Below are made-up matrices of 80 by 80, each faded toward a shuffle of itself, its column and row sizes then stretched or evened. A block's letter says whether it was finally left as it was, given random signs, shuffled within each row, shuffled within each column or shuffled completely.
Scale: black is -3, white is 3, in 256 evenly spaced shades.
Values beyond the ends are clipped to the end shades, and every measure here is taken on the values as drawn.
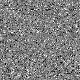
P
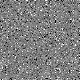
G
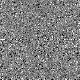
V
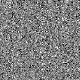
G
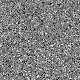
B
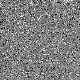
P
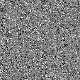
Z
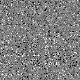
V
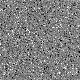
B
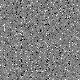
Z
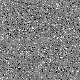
P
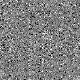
G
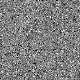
V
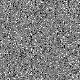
Z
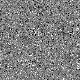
V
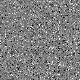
Z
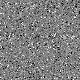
P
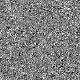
V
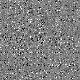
G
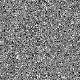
V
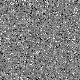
P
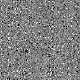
G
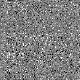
G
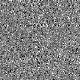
G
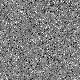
B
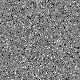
B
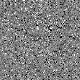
G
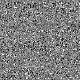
V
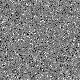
B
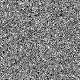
Z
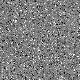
Z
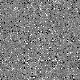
V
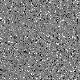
V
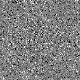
G
